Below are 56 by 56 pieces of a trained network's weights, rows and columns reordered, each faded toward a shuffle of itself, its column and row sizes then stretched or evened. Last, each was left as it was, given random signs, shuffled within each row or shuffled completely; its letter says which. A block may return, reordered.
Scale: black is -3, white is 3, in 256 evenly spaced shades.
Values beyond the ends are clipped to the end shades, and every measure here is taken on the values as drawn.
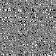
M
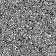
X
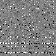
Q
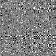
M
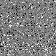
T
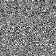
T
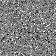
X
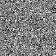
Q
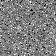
X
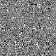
M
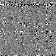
Q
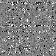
Q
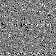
T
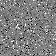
X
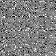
M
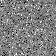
X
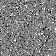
X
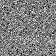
X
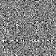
M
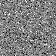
X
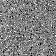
X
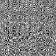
M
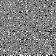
Q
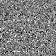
T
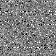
T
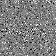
T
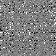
M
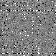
M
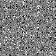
Q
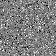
X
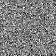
T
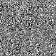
Q
